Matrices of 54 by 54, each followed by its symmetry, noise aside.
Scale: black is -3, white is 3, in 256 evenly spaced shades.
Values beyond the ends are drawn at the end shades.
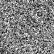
symmetric across the other diagonal.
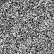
symmetric.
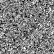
symmetric.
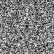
mirrored left to right.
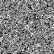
symmetric across the other diagonal.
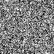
same after a half turn.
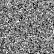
antisymmetric.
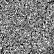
symmetric.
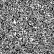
symmetric across the other diagonal.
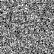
antisymmetric.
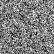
antisymmetric.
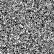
symmetric across the other diagonal.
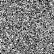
antisymmetric.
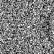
mirrored top to bottom.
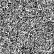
symmetric.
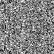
mirrored top to bottom.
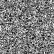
same after a half turn.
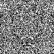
mirrored left to right.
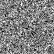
symmetric.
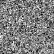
no symmetry.
